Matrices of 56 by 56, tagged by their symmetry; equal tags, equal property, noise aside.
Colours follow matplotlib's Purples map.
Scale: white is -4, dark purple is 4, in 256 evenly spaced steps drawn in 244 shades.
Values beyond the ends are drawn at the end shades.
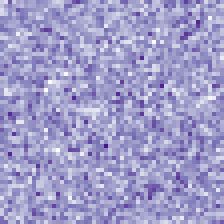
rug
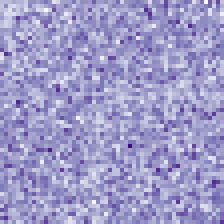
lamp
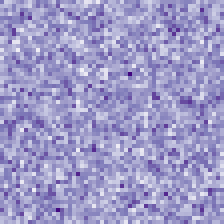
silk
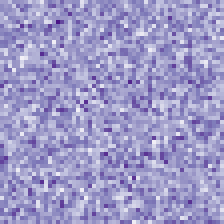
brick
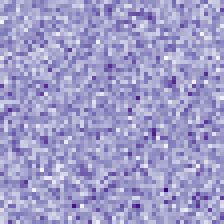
lamp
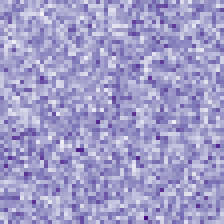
lamp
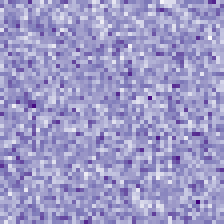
brick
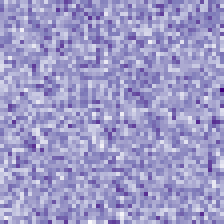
brick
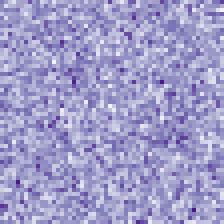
rug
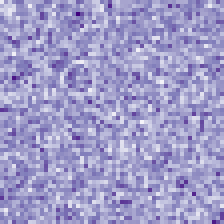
lamp
